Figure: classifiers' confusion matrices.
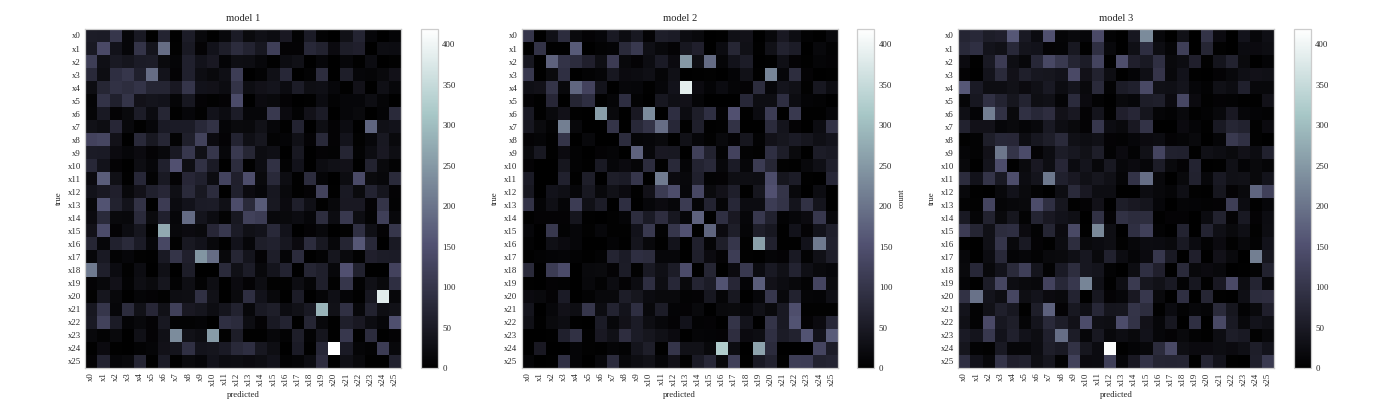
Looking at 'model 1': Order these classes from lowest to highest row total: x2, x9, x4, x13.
x2, x9, x4, x13
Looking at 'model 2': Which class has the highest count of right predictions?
x6
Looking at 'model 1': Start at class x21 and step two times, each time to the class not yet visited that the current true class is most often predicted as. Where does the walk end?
x25
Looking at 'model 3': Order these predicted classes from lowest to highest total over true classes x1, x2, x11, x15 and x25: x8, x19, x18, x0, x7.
x19, x8, x18, x0, x7
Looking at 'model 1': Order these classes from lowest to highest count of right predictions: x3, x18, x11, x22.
x22, x18, x3, x11
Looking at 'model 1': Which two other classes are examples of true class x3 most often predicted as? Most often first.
x5, x12
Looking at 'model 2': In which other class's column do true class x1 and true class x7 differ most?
x3
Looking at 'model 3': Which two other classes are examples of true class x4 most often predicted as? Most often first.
x0, x15
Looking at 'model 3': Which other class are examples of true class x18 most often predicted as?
x5
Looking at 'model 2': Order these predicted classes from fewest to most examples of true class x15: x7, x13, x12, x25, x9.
x7, x9, x25, x12, x13
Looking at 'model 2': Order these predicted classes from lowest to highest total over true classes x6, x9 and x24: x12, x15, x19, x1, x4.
x4, x1, x15, x12, x19
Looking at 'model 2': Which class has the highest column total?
x20
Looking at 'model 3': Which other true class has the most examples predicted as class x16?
x9
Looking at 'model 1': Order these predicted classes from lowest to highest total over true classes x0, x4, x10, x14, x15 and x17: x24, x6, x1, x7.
x24, x7, x1, x6
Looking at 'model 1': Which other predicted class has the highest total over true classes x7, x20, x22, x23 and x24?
x10
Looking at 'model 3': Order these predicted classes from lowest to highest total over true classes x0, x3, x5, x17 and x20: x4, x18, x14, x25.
x14, x25, x18, x4
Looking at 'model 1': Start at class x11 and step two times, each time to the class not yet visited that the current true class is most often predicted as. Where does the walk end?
x6
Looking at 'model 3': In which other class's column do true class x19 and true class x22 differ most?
x13
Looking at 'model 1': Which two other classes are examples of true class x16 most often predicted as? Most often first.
x22, x6
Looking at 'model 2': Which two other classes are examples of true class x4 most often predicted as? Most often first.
x13, x5
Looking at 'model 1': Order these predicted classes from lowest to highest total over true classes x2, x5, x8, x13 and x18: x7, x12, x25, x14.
x7, x25, x14, x12
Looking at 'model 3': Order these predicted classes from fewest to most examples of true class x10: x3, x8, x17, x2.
x17, x2, x8, x3
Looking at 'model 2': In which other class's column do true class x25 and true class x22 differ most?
x23
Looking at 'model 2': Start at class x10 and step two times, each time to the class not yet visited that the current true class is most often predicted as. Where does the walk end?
x16
